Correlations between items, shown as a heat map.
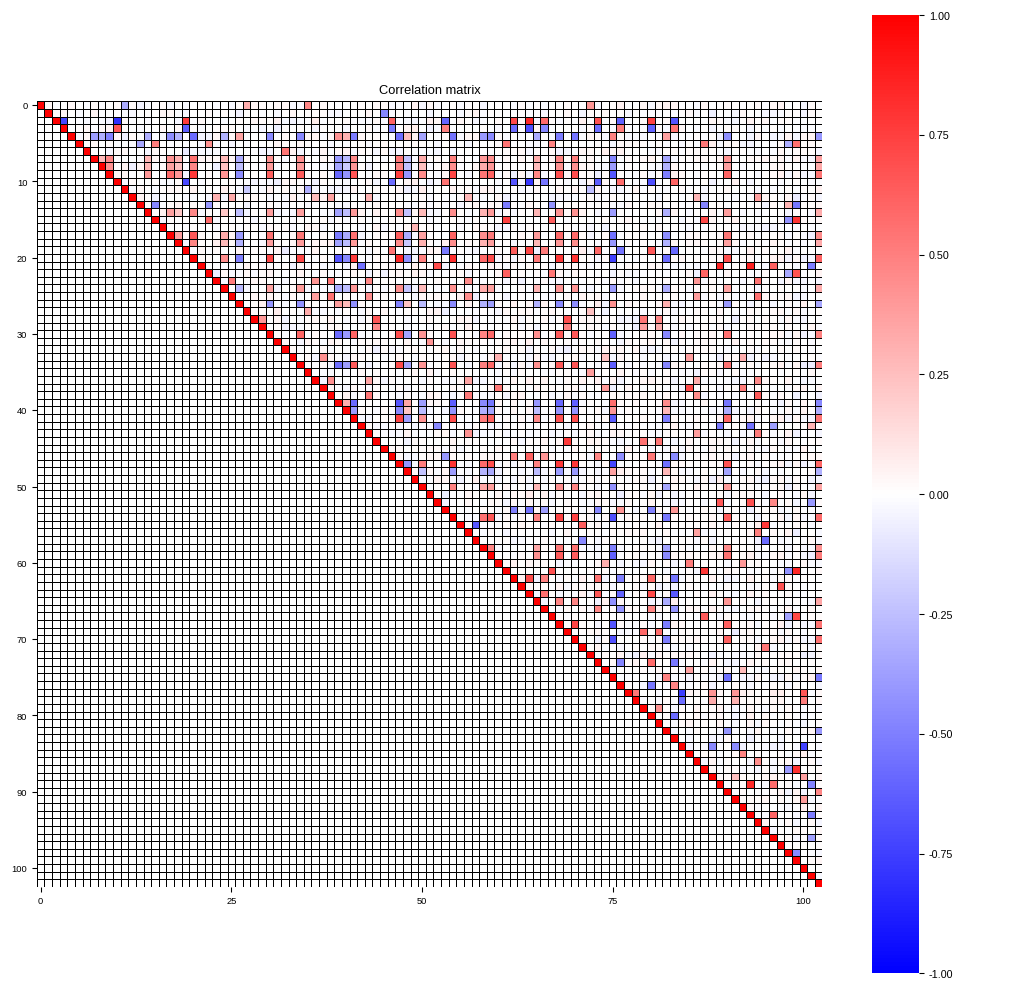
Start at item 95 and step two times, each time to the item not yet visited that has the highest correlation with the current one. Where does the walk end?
71
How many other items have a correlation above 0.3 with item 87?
6
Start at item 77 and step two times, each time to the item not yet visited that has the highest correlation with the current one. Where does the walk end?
78
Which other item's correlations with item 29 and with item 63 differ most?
97
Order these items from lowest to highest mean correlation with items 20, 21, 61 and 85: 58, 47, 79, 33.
79, 33, 58, 47
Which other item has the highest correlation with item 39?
75
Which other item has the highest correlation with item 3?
10
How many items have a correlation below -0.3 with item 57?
3
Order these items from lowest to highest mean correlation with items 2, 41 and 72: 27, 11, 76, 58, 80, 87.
76, 11, 87, 27, 58, 80
